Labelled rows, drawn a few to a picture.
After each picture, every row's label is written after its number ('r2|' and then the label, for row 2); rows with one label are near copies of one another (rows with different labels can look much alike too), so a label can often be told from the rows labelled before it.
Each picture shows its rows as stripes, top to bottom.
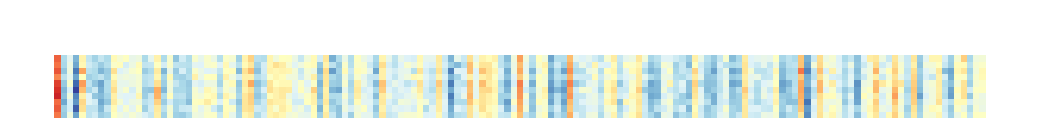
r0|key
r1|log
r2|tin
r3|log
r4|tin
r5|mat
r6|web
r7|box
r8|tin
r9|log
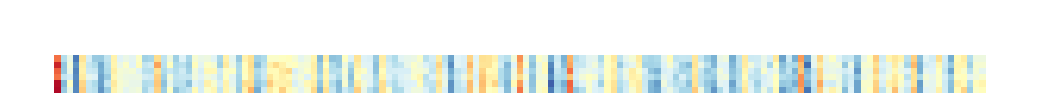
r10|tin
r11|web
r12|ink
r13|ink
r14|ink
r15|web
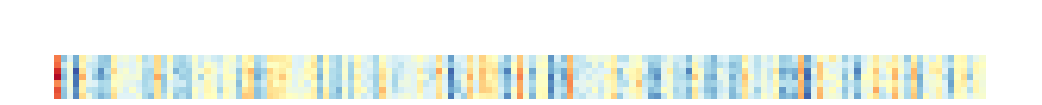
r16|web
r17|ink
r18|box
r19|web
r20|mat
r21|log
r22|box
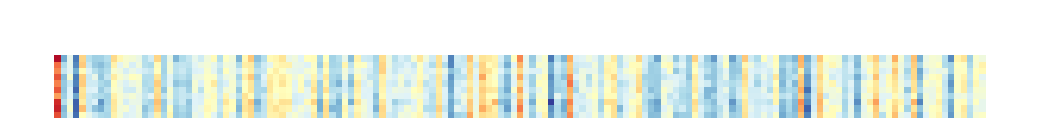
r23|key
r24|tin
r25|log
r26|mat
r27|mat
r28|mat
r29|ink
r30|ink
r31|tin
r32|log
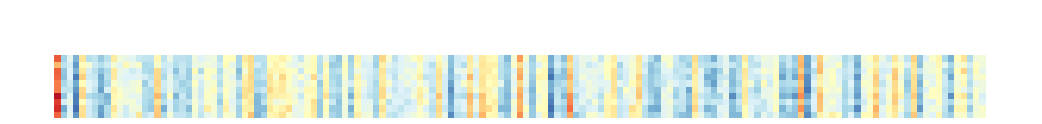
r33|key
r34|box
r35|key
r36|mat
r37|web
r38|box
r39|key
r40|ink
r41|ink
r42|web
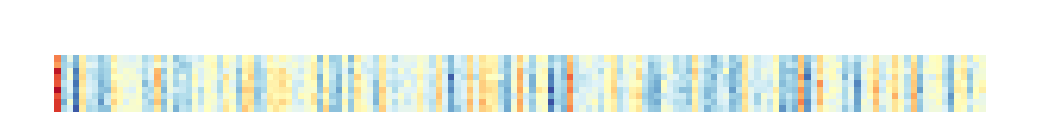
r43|key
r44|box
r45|key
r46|web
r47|ink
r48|ink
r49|mat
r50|ink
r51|log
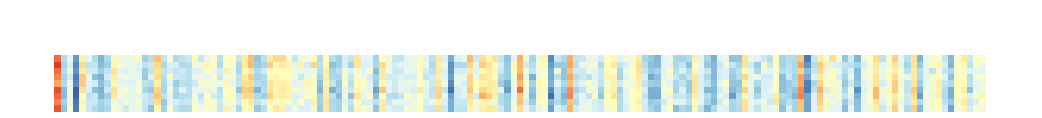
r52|web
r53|mat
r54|tin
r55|tin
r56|box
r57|tin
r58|ink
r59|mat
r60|log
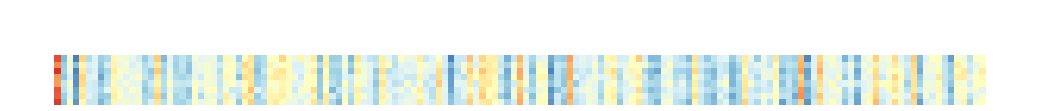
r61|mat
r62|ink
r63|ink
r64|box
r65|tin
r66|mat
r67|ink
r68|log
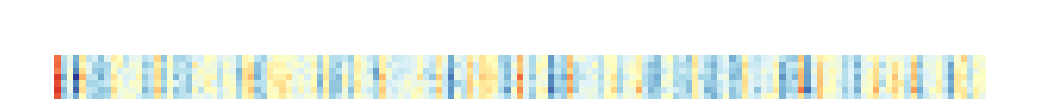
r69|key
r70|log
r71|tin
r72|tin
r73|log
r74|mat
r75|key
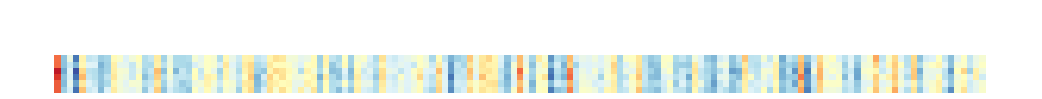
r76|log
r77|box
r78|key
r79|mat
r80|box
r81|mat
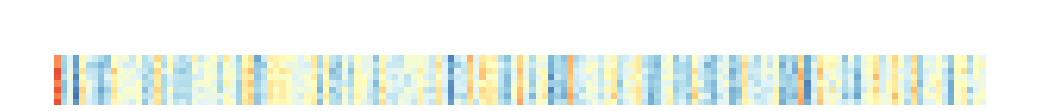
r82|web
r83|log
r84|key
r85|ink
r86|box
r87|tin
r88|box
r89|tin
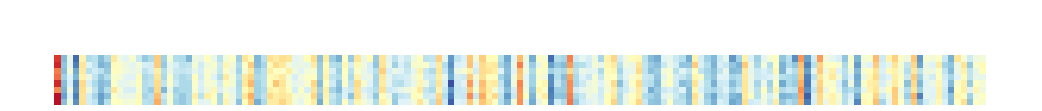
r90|ink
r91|web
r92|tin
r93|web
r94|web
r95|mat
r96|web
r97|web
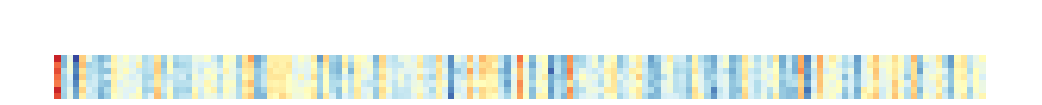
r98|tin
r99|tin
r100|ink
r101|mat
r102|box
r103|web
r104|web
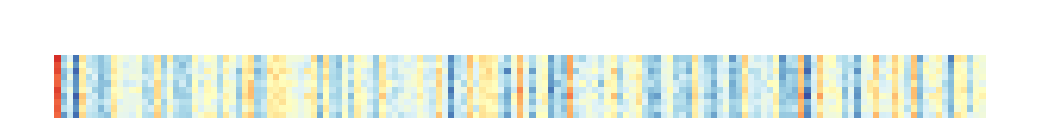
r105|log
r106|log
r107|box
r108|log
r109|key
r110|web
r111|box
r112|box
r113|web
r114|box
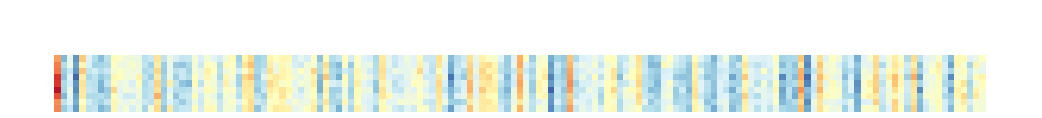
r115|tin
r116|log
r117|mat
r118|log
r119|web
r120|ink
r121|key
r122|log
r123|web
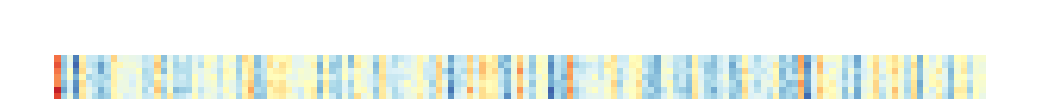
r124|ink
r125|ink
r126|tin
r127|log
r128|box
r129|web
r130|web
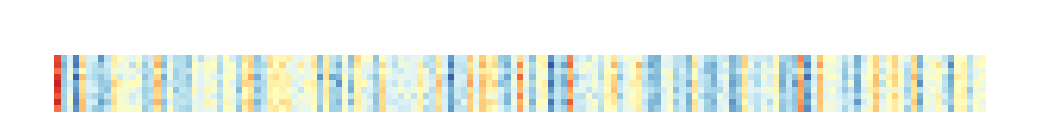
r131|ink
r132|mat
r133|log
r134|tin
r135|ink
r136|key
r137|tin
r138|ink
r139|tin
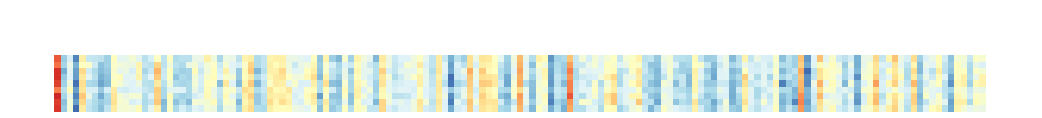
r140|log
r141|web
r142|web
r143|web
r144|log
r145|ink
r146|ink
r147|key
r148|tin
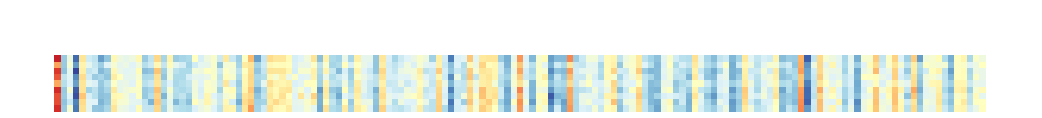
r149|web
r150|tin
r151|mat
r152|key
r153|box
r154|tin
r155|mat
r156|box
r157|tin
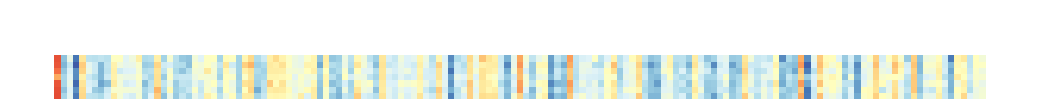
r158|log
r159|box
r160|box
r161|tin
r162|mat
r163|web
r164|mat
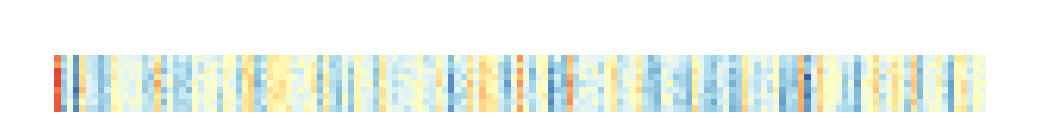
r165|tin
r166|mat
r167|ink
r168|box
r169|web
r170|mat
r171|log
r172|log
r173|key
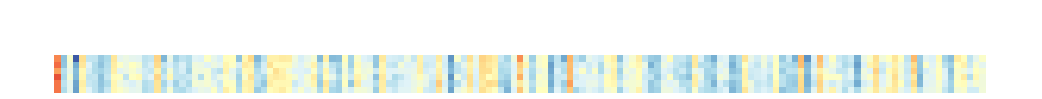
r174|tin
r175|ink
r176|log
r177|web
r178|ink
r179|tin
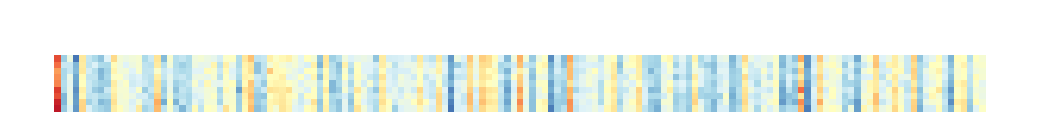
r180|tin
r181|log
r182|box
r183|log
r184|key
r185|tin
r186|key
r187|key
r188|web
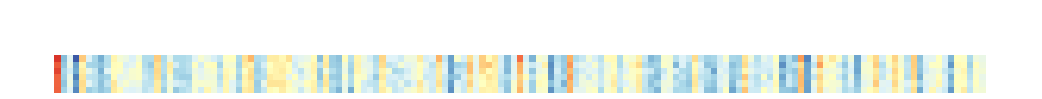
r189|tin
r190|log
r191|web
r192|log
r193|box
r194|key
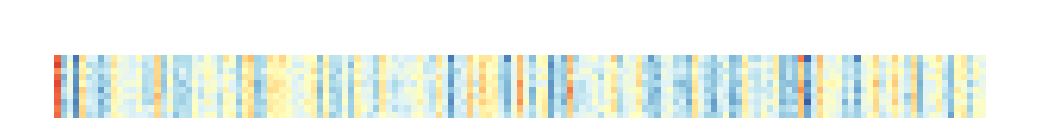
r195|box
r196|key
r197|mat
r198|key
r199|web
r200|ink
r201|web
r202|box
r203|web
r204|key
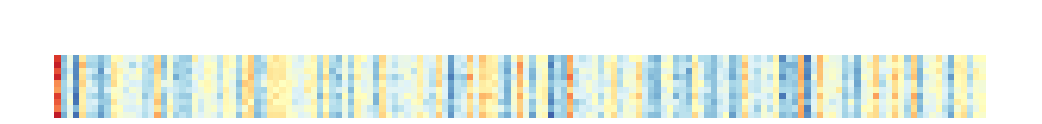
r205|log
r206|key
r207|box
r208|log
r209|box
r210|box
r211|log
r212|ink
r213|web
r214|key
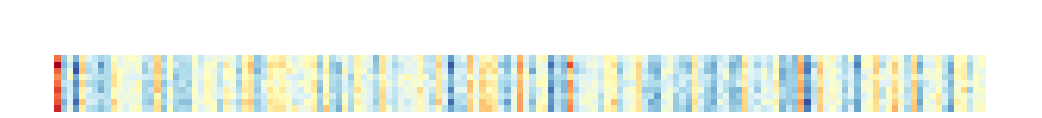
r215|web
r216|web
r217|tin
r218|key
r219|mat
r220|web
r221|log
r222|box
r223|log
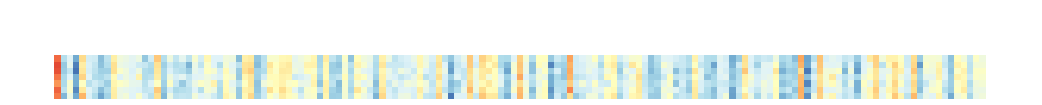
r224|ink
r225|ink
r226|box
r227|tin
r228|log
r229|ink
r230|tin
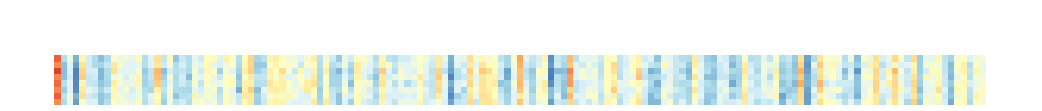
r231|web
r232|key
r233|mat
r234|mat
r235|ink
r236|box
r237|log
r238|log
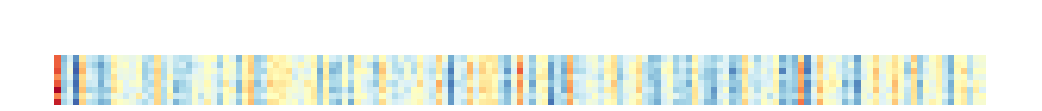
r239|box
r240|tin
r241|tin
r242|tin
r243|box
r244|key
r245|web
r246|key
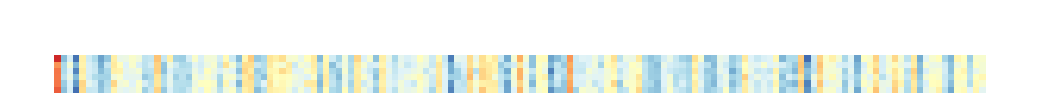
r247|web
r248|ink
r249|ink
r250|log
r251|box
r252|mat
